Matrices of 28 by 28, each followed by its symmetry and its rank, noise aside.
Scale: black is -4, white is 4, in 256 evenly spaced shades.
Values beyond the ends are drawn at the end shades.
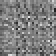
antisymmetric, rank six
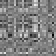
no symmetry, rank three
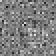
symmetric, rank six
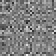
no symmetry, rank four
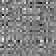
no symmetry, rank four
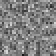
antisymmetric, rank six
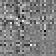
antisymmetric, rank four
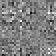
no symmetry, rank four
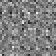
no symmetry, rank four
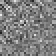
symmetric, rank six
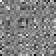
symmetric, rank four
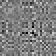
symmetric, rank four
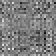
no symmetry, rank four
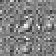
symmetric, rank four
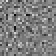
symmetric, rank four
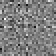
antisymmetric, rank six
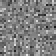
antisymmetric, rank six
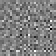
no symmetry, rank three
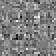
antisymmetric, rank four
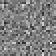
antisymmetric, rank six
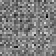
symmetric, rank six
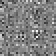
no symmetry, rank six
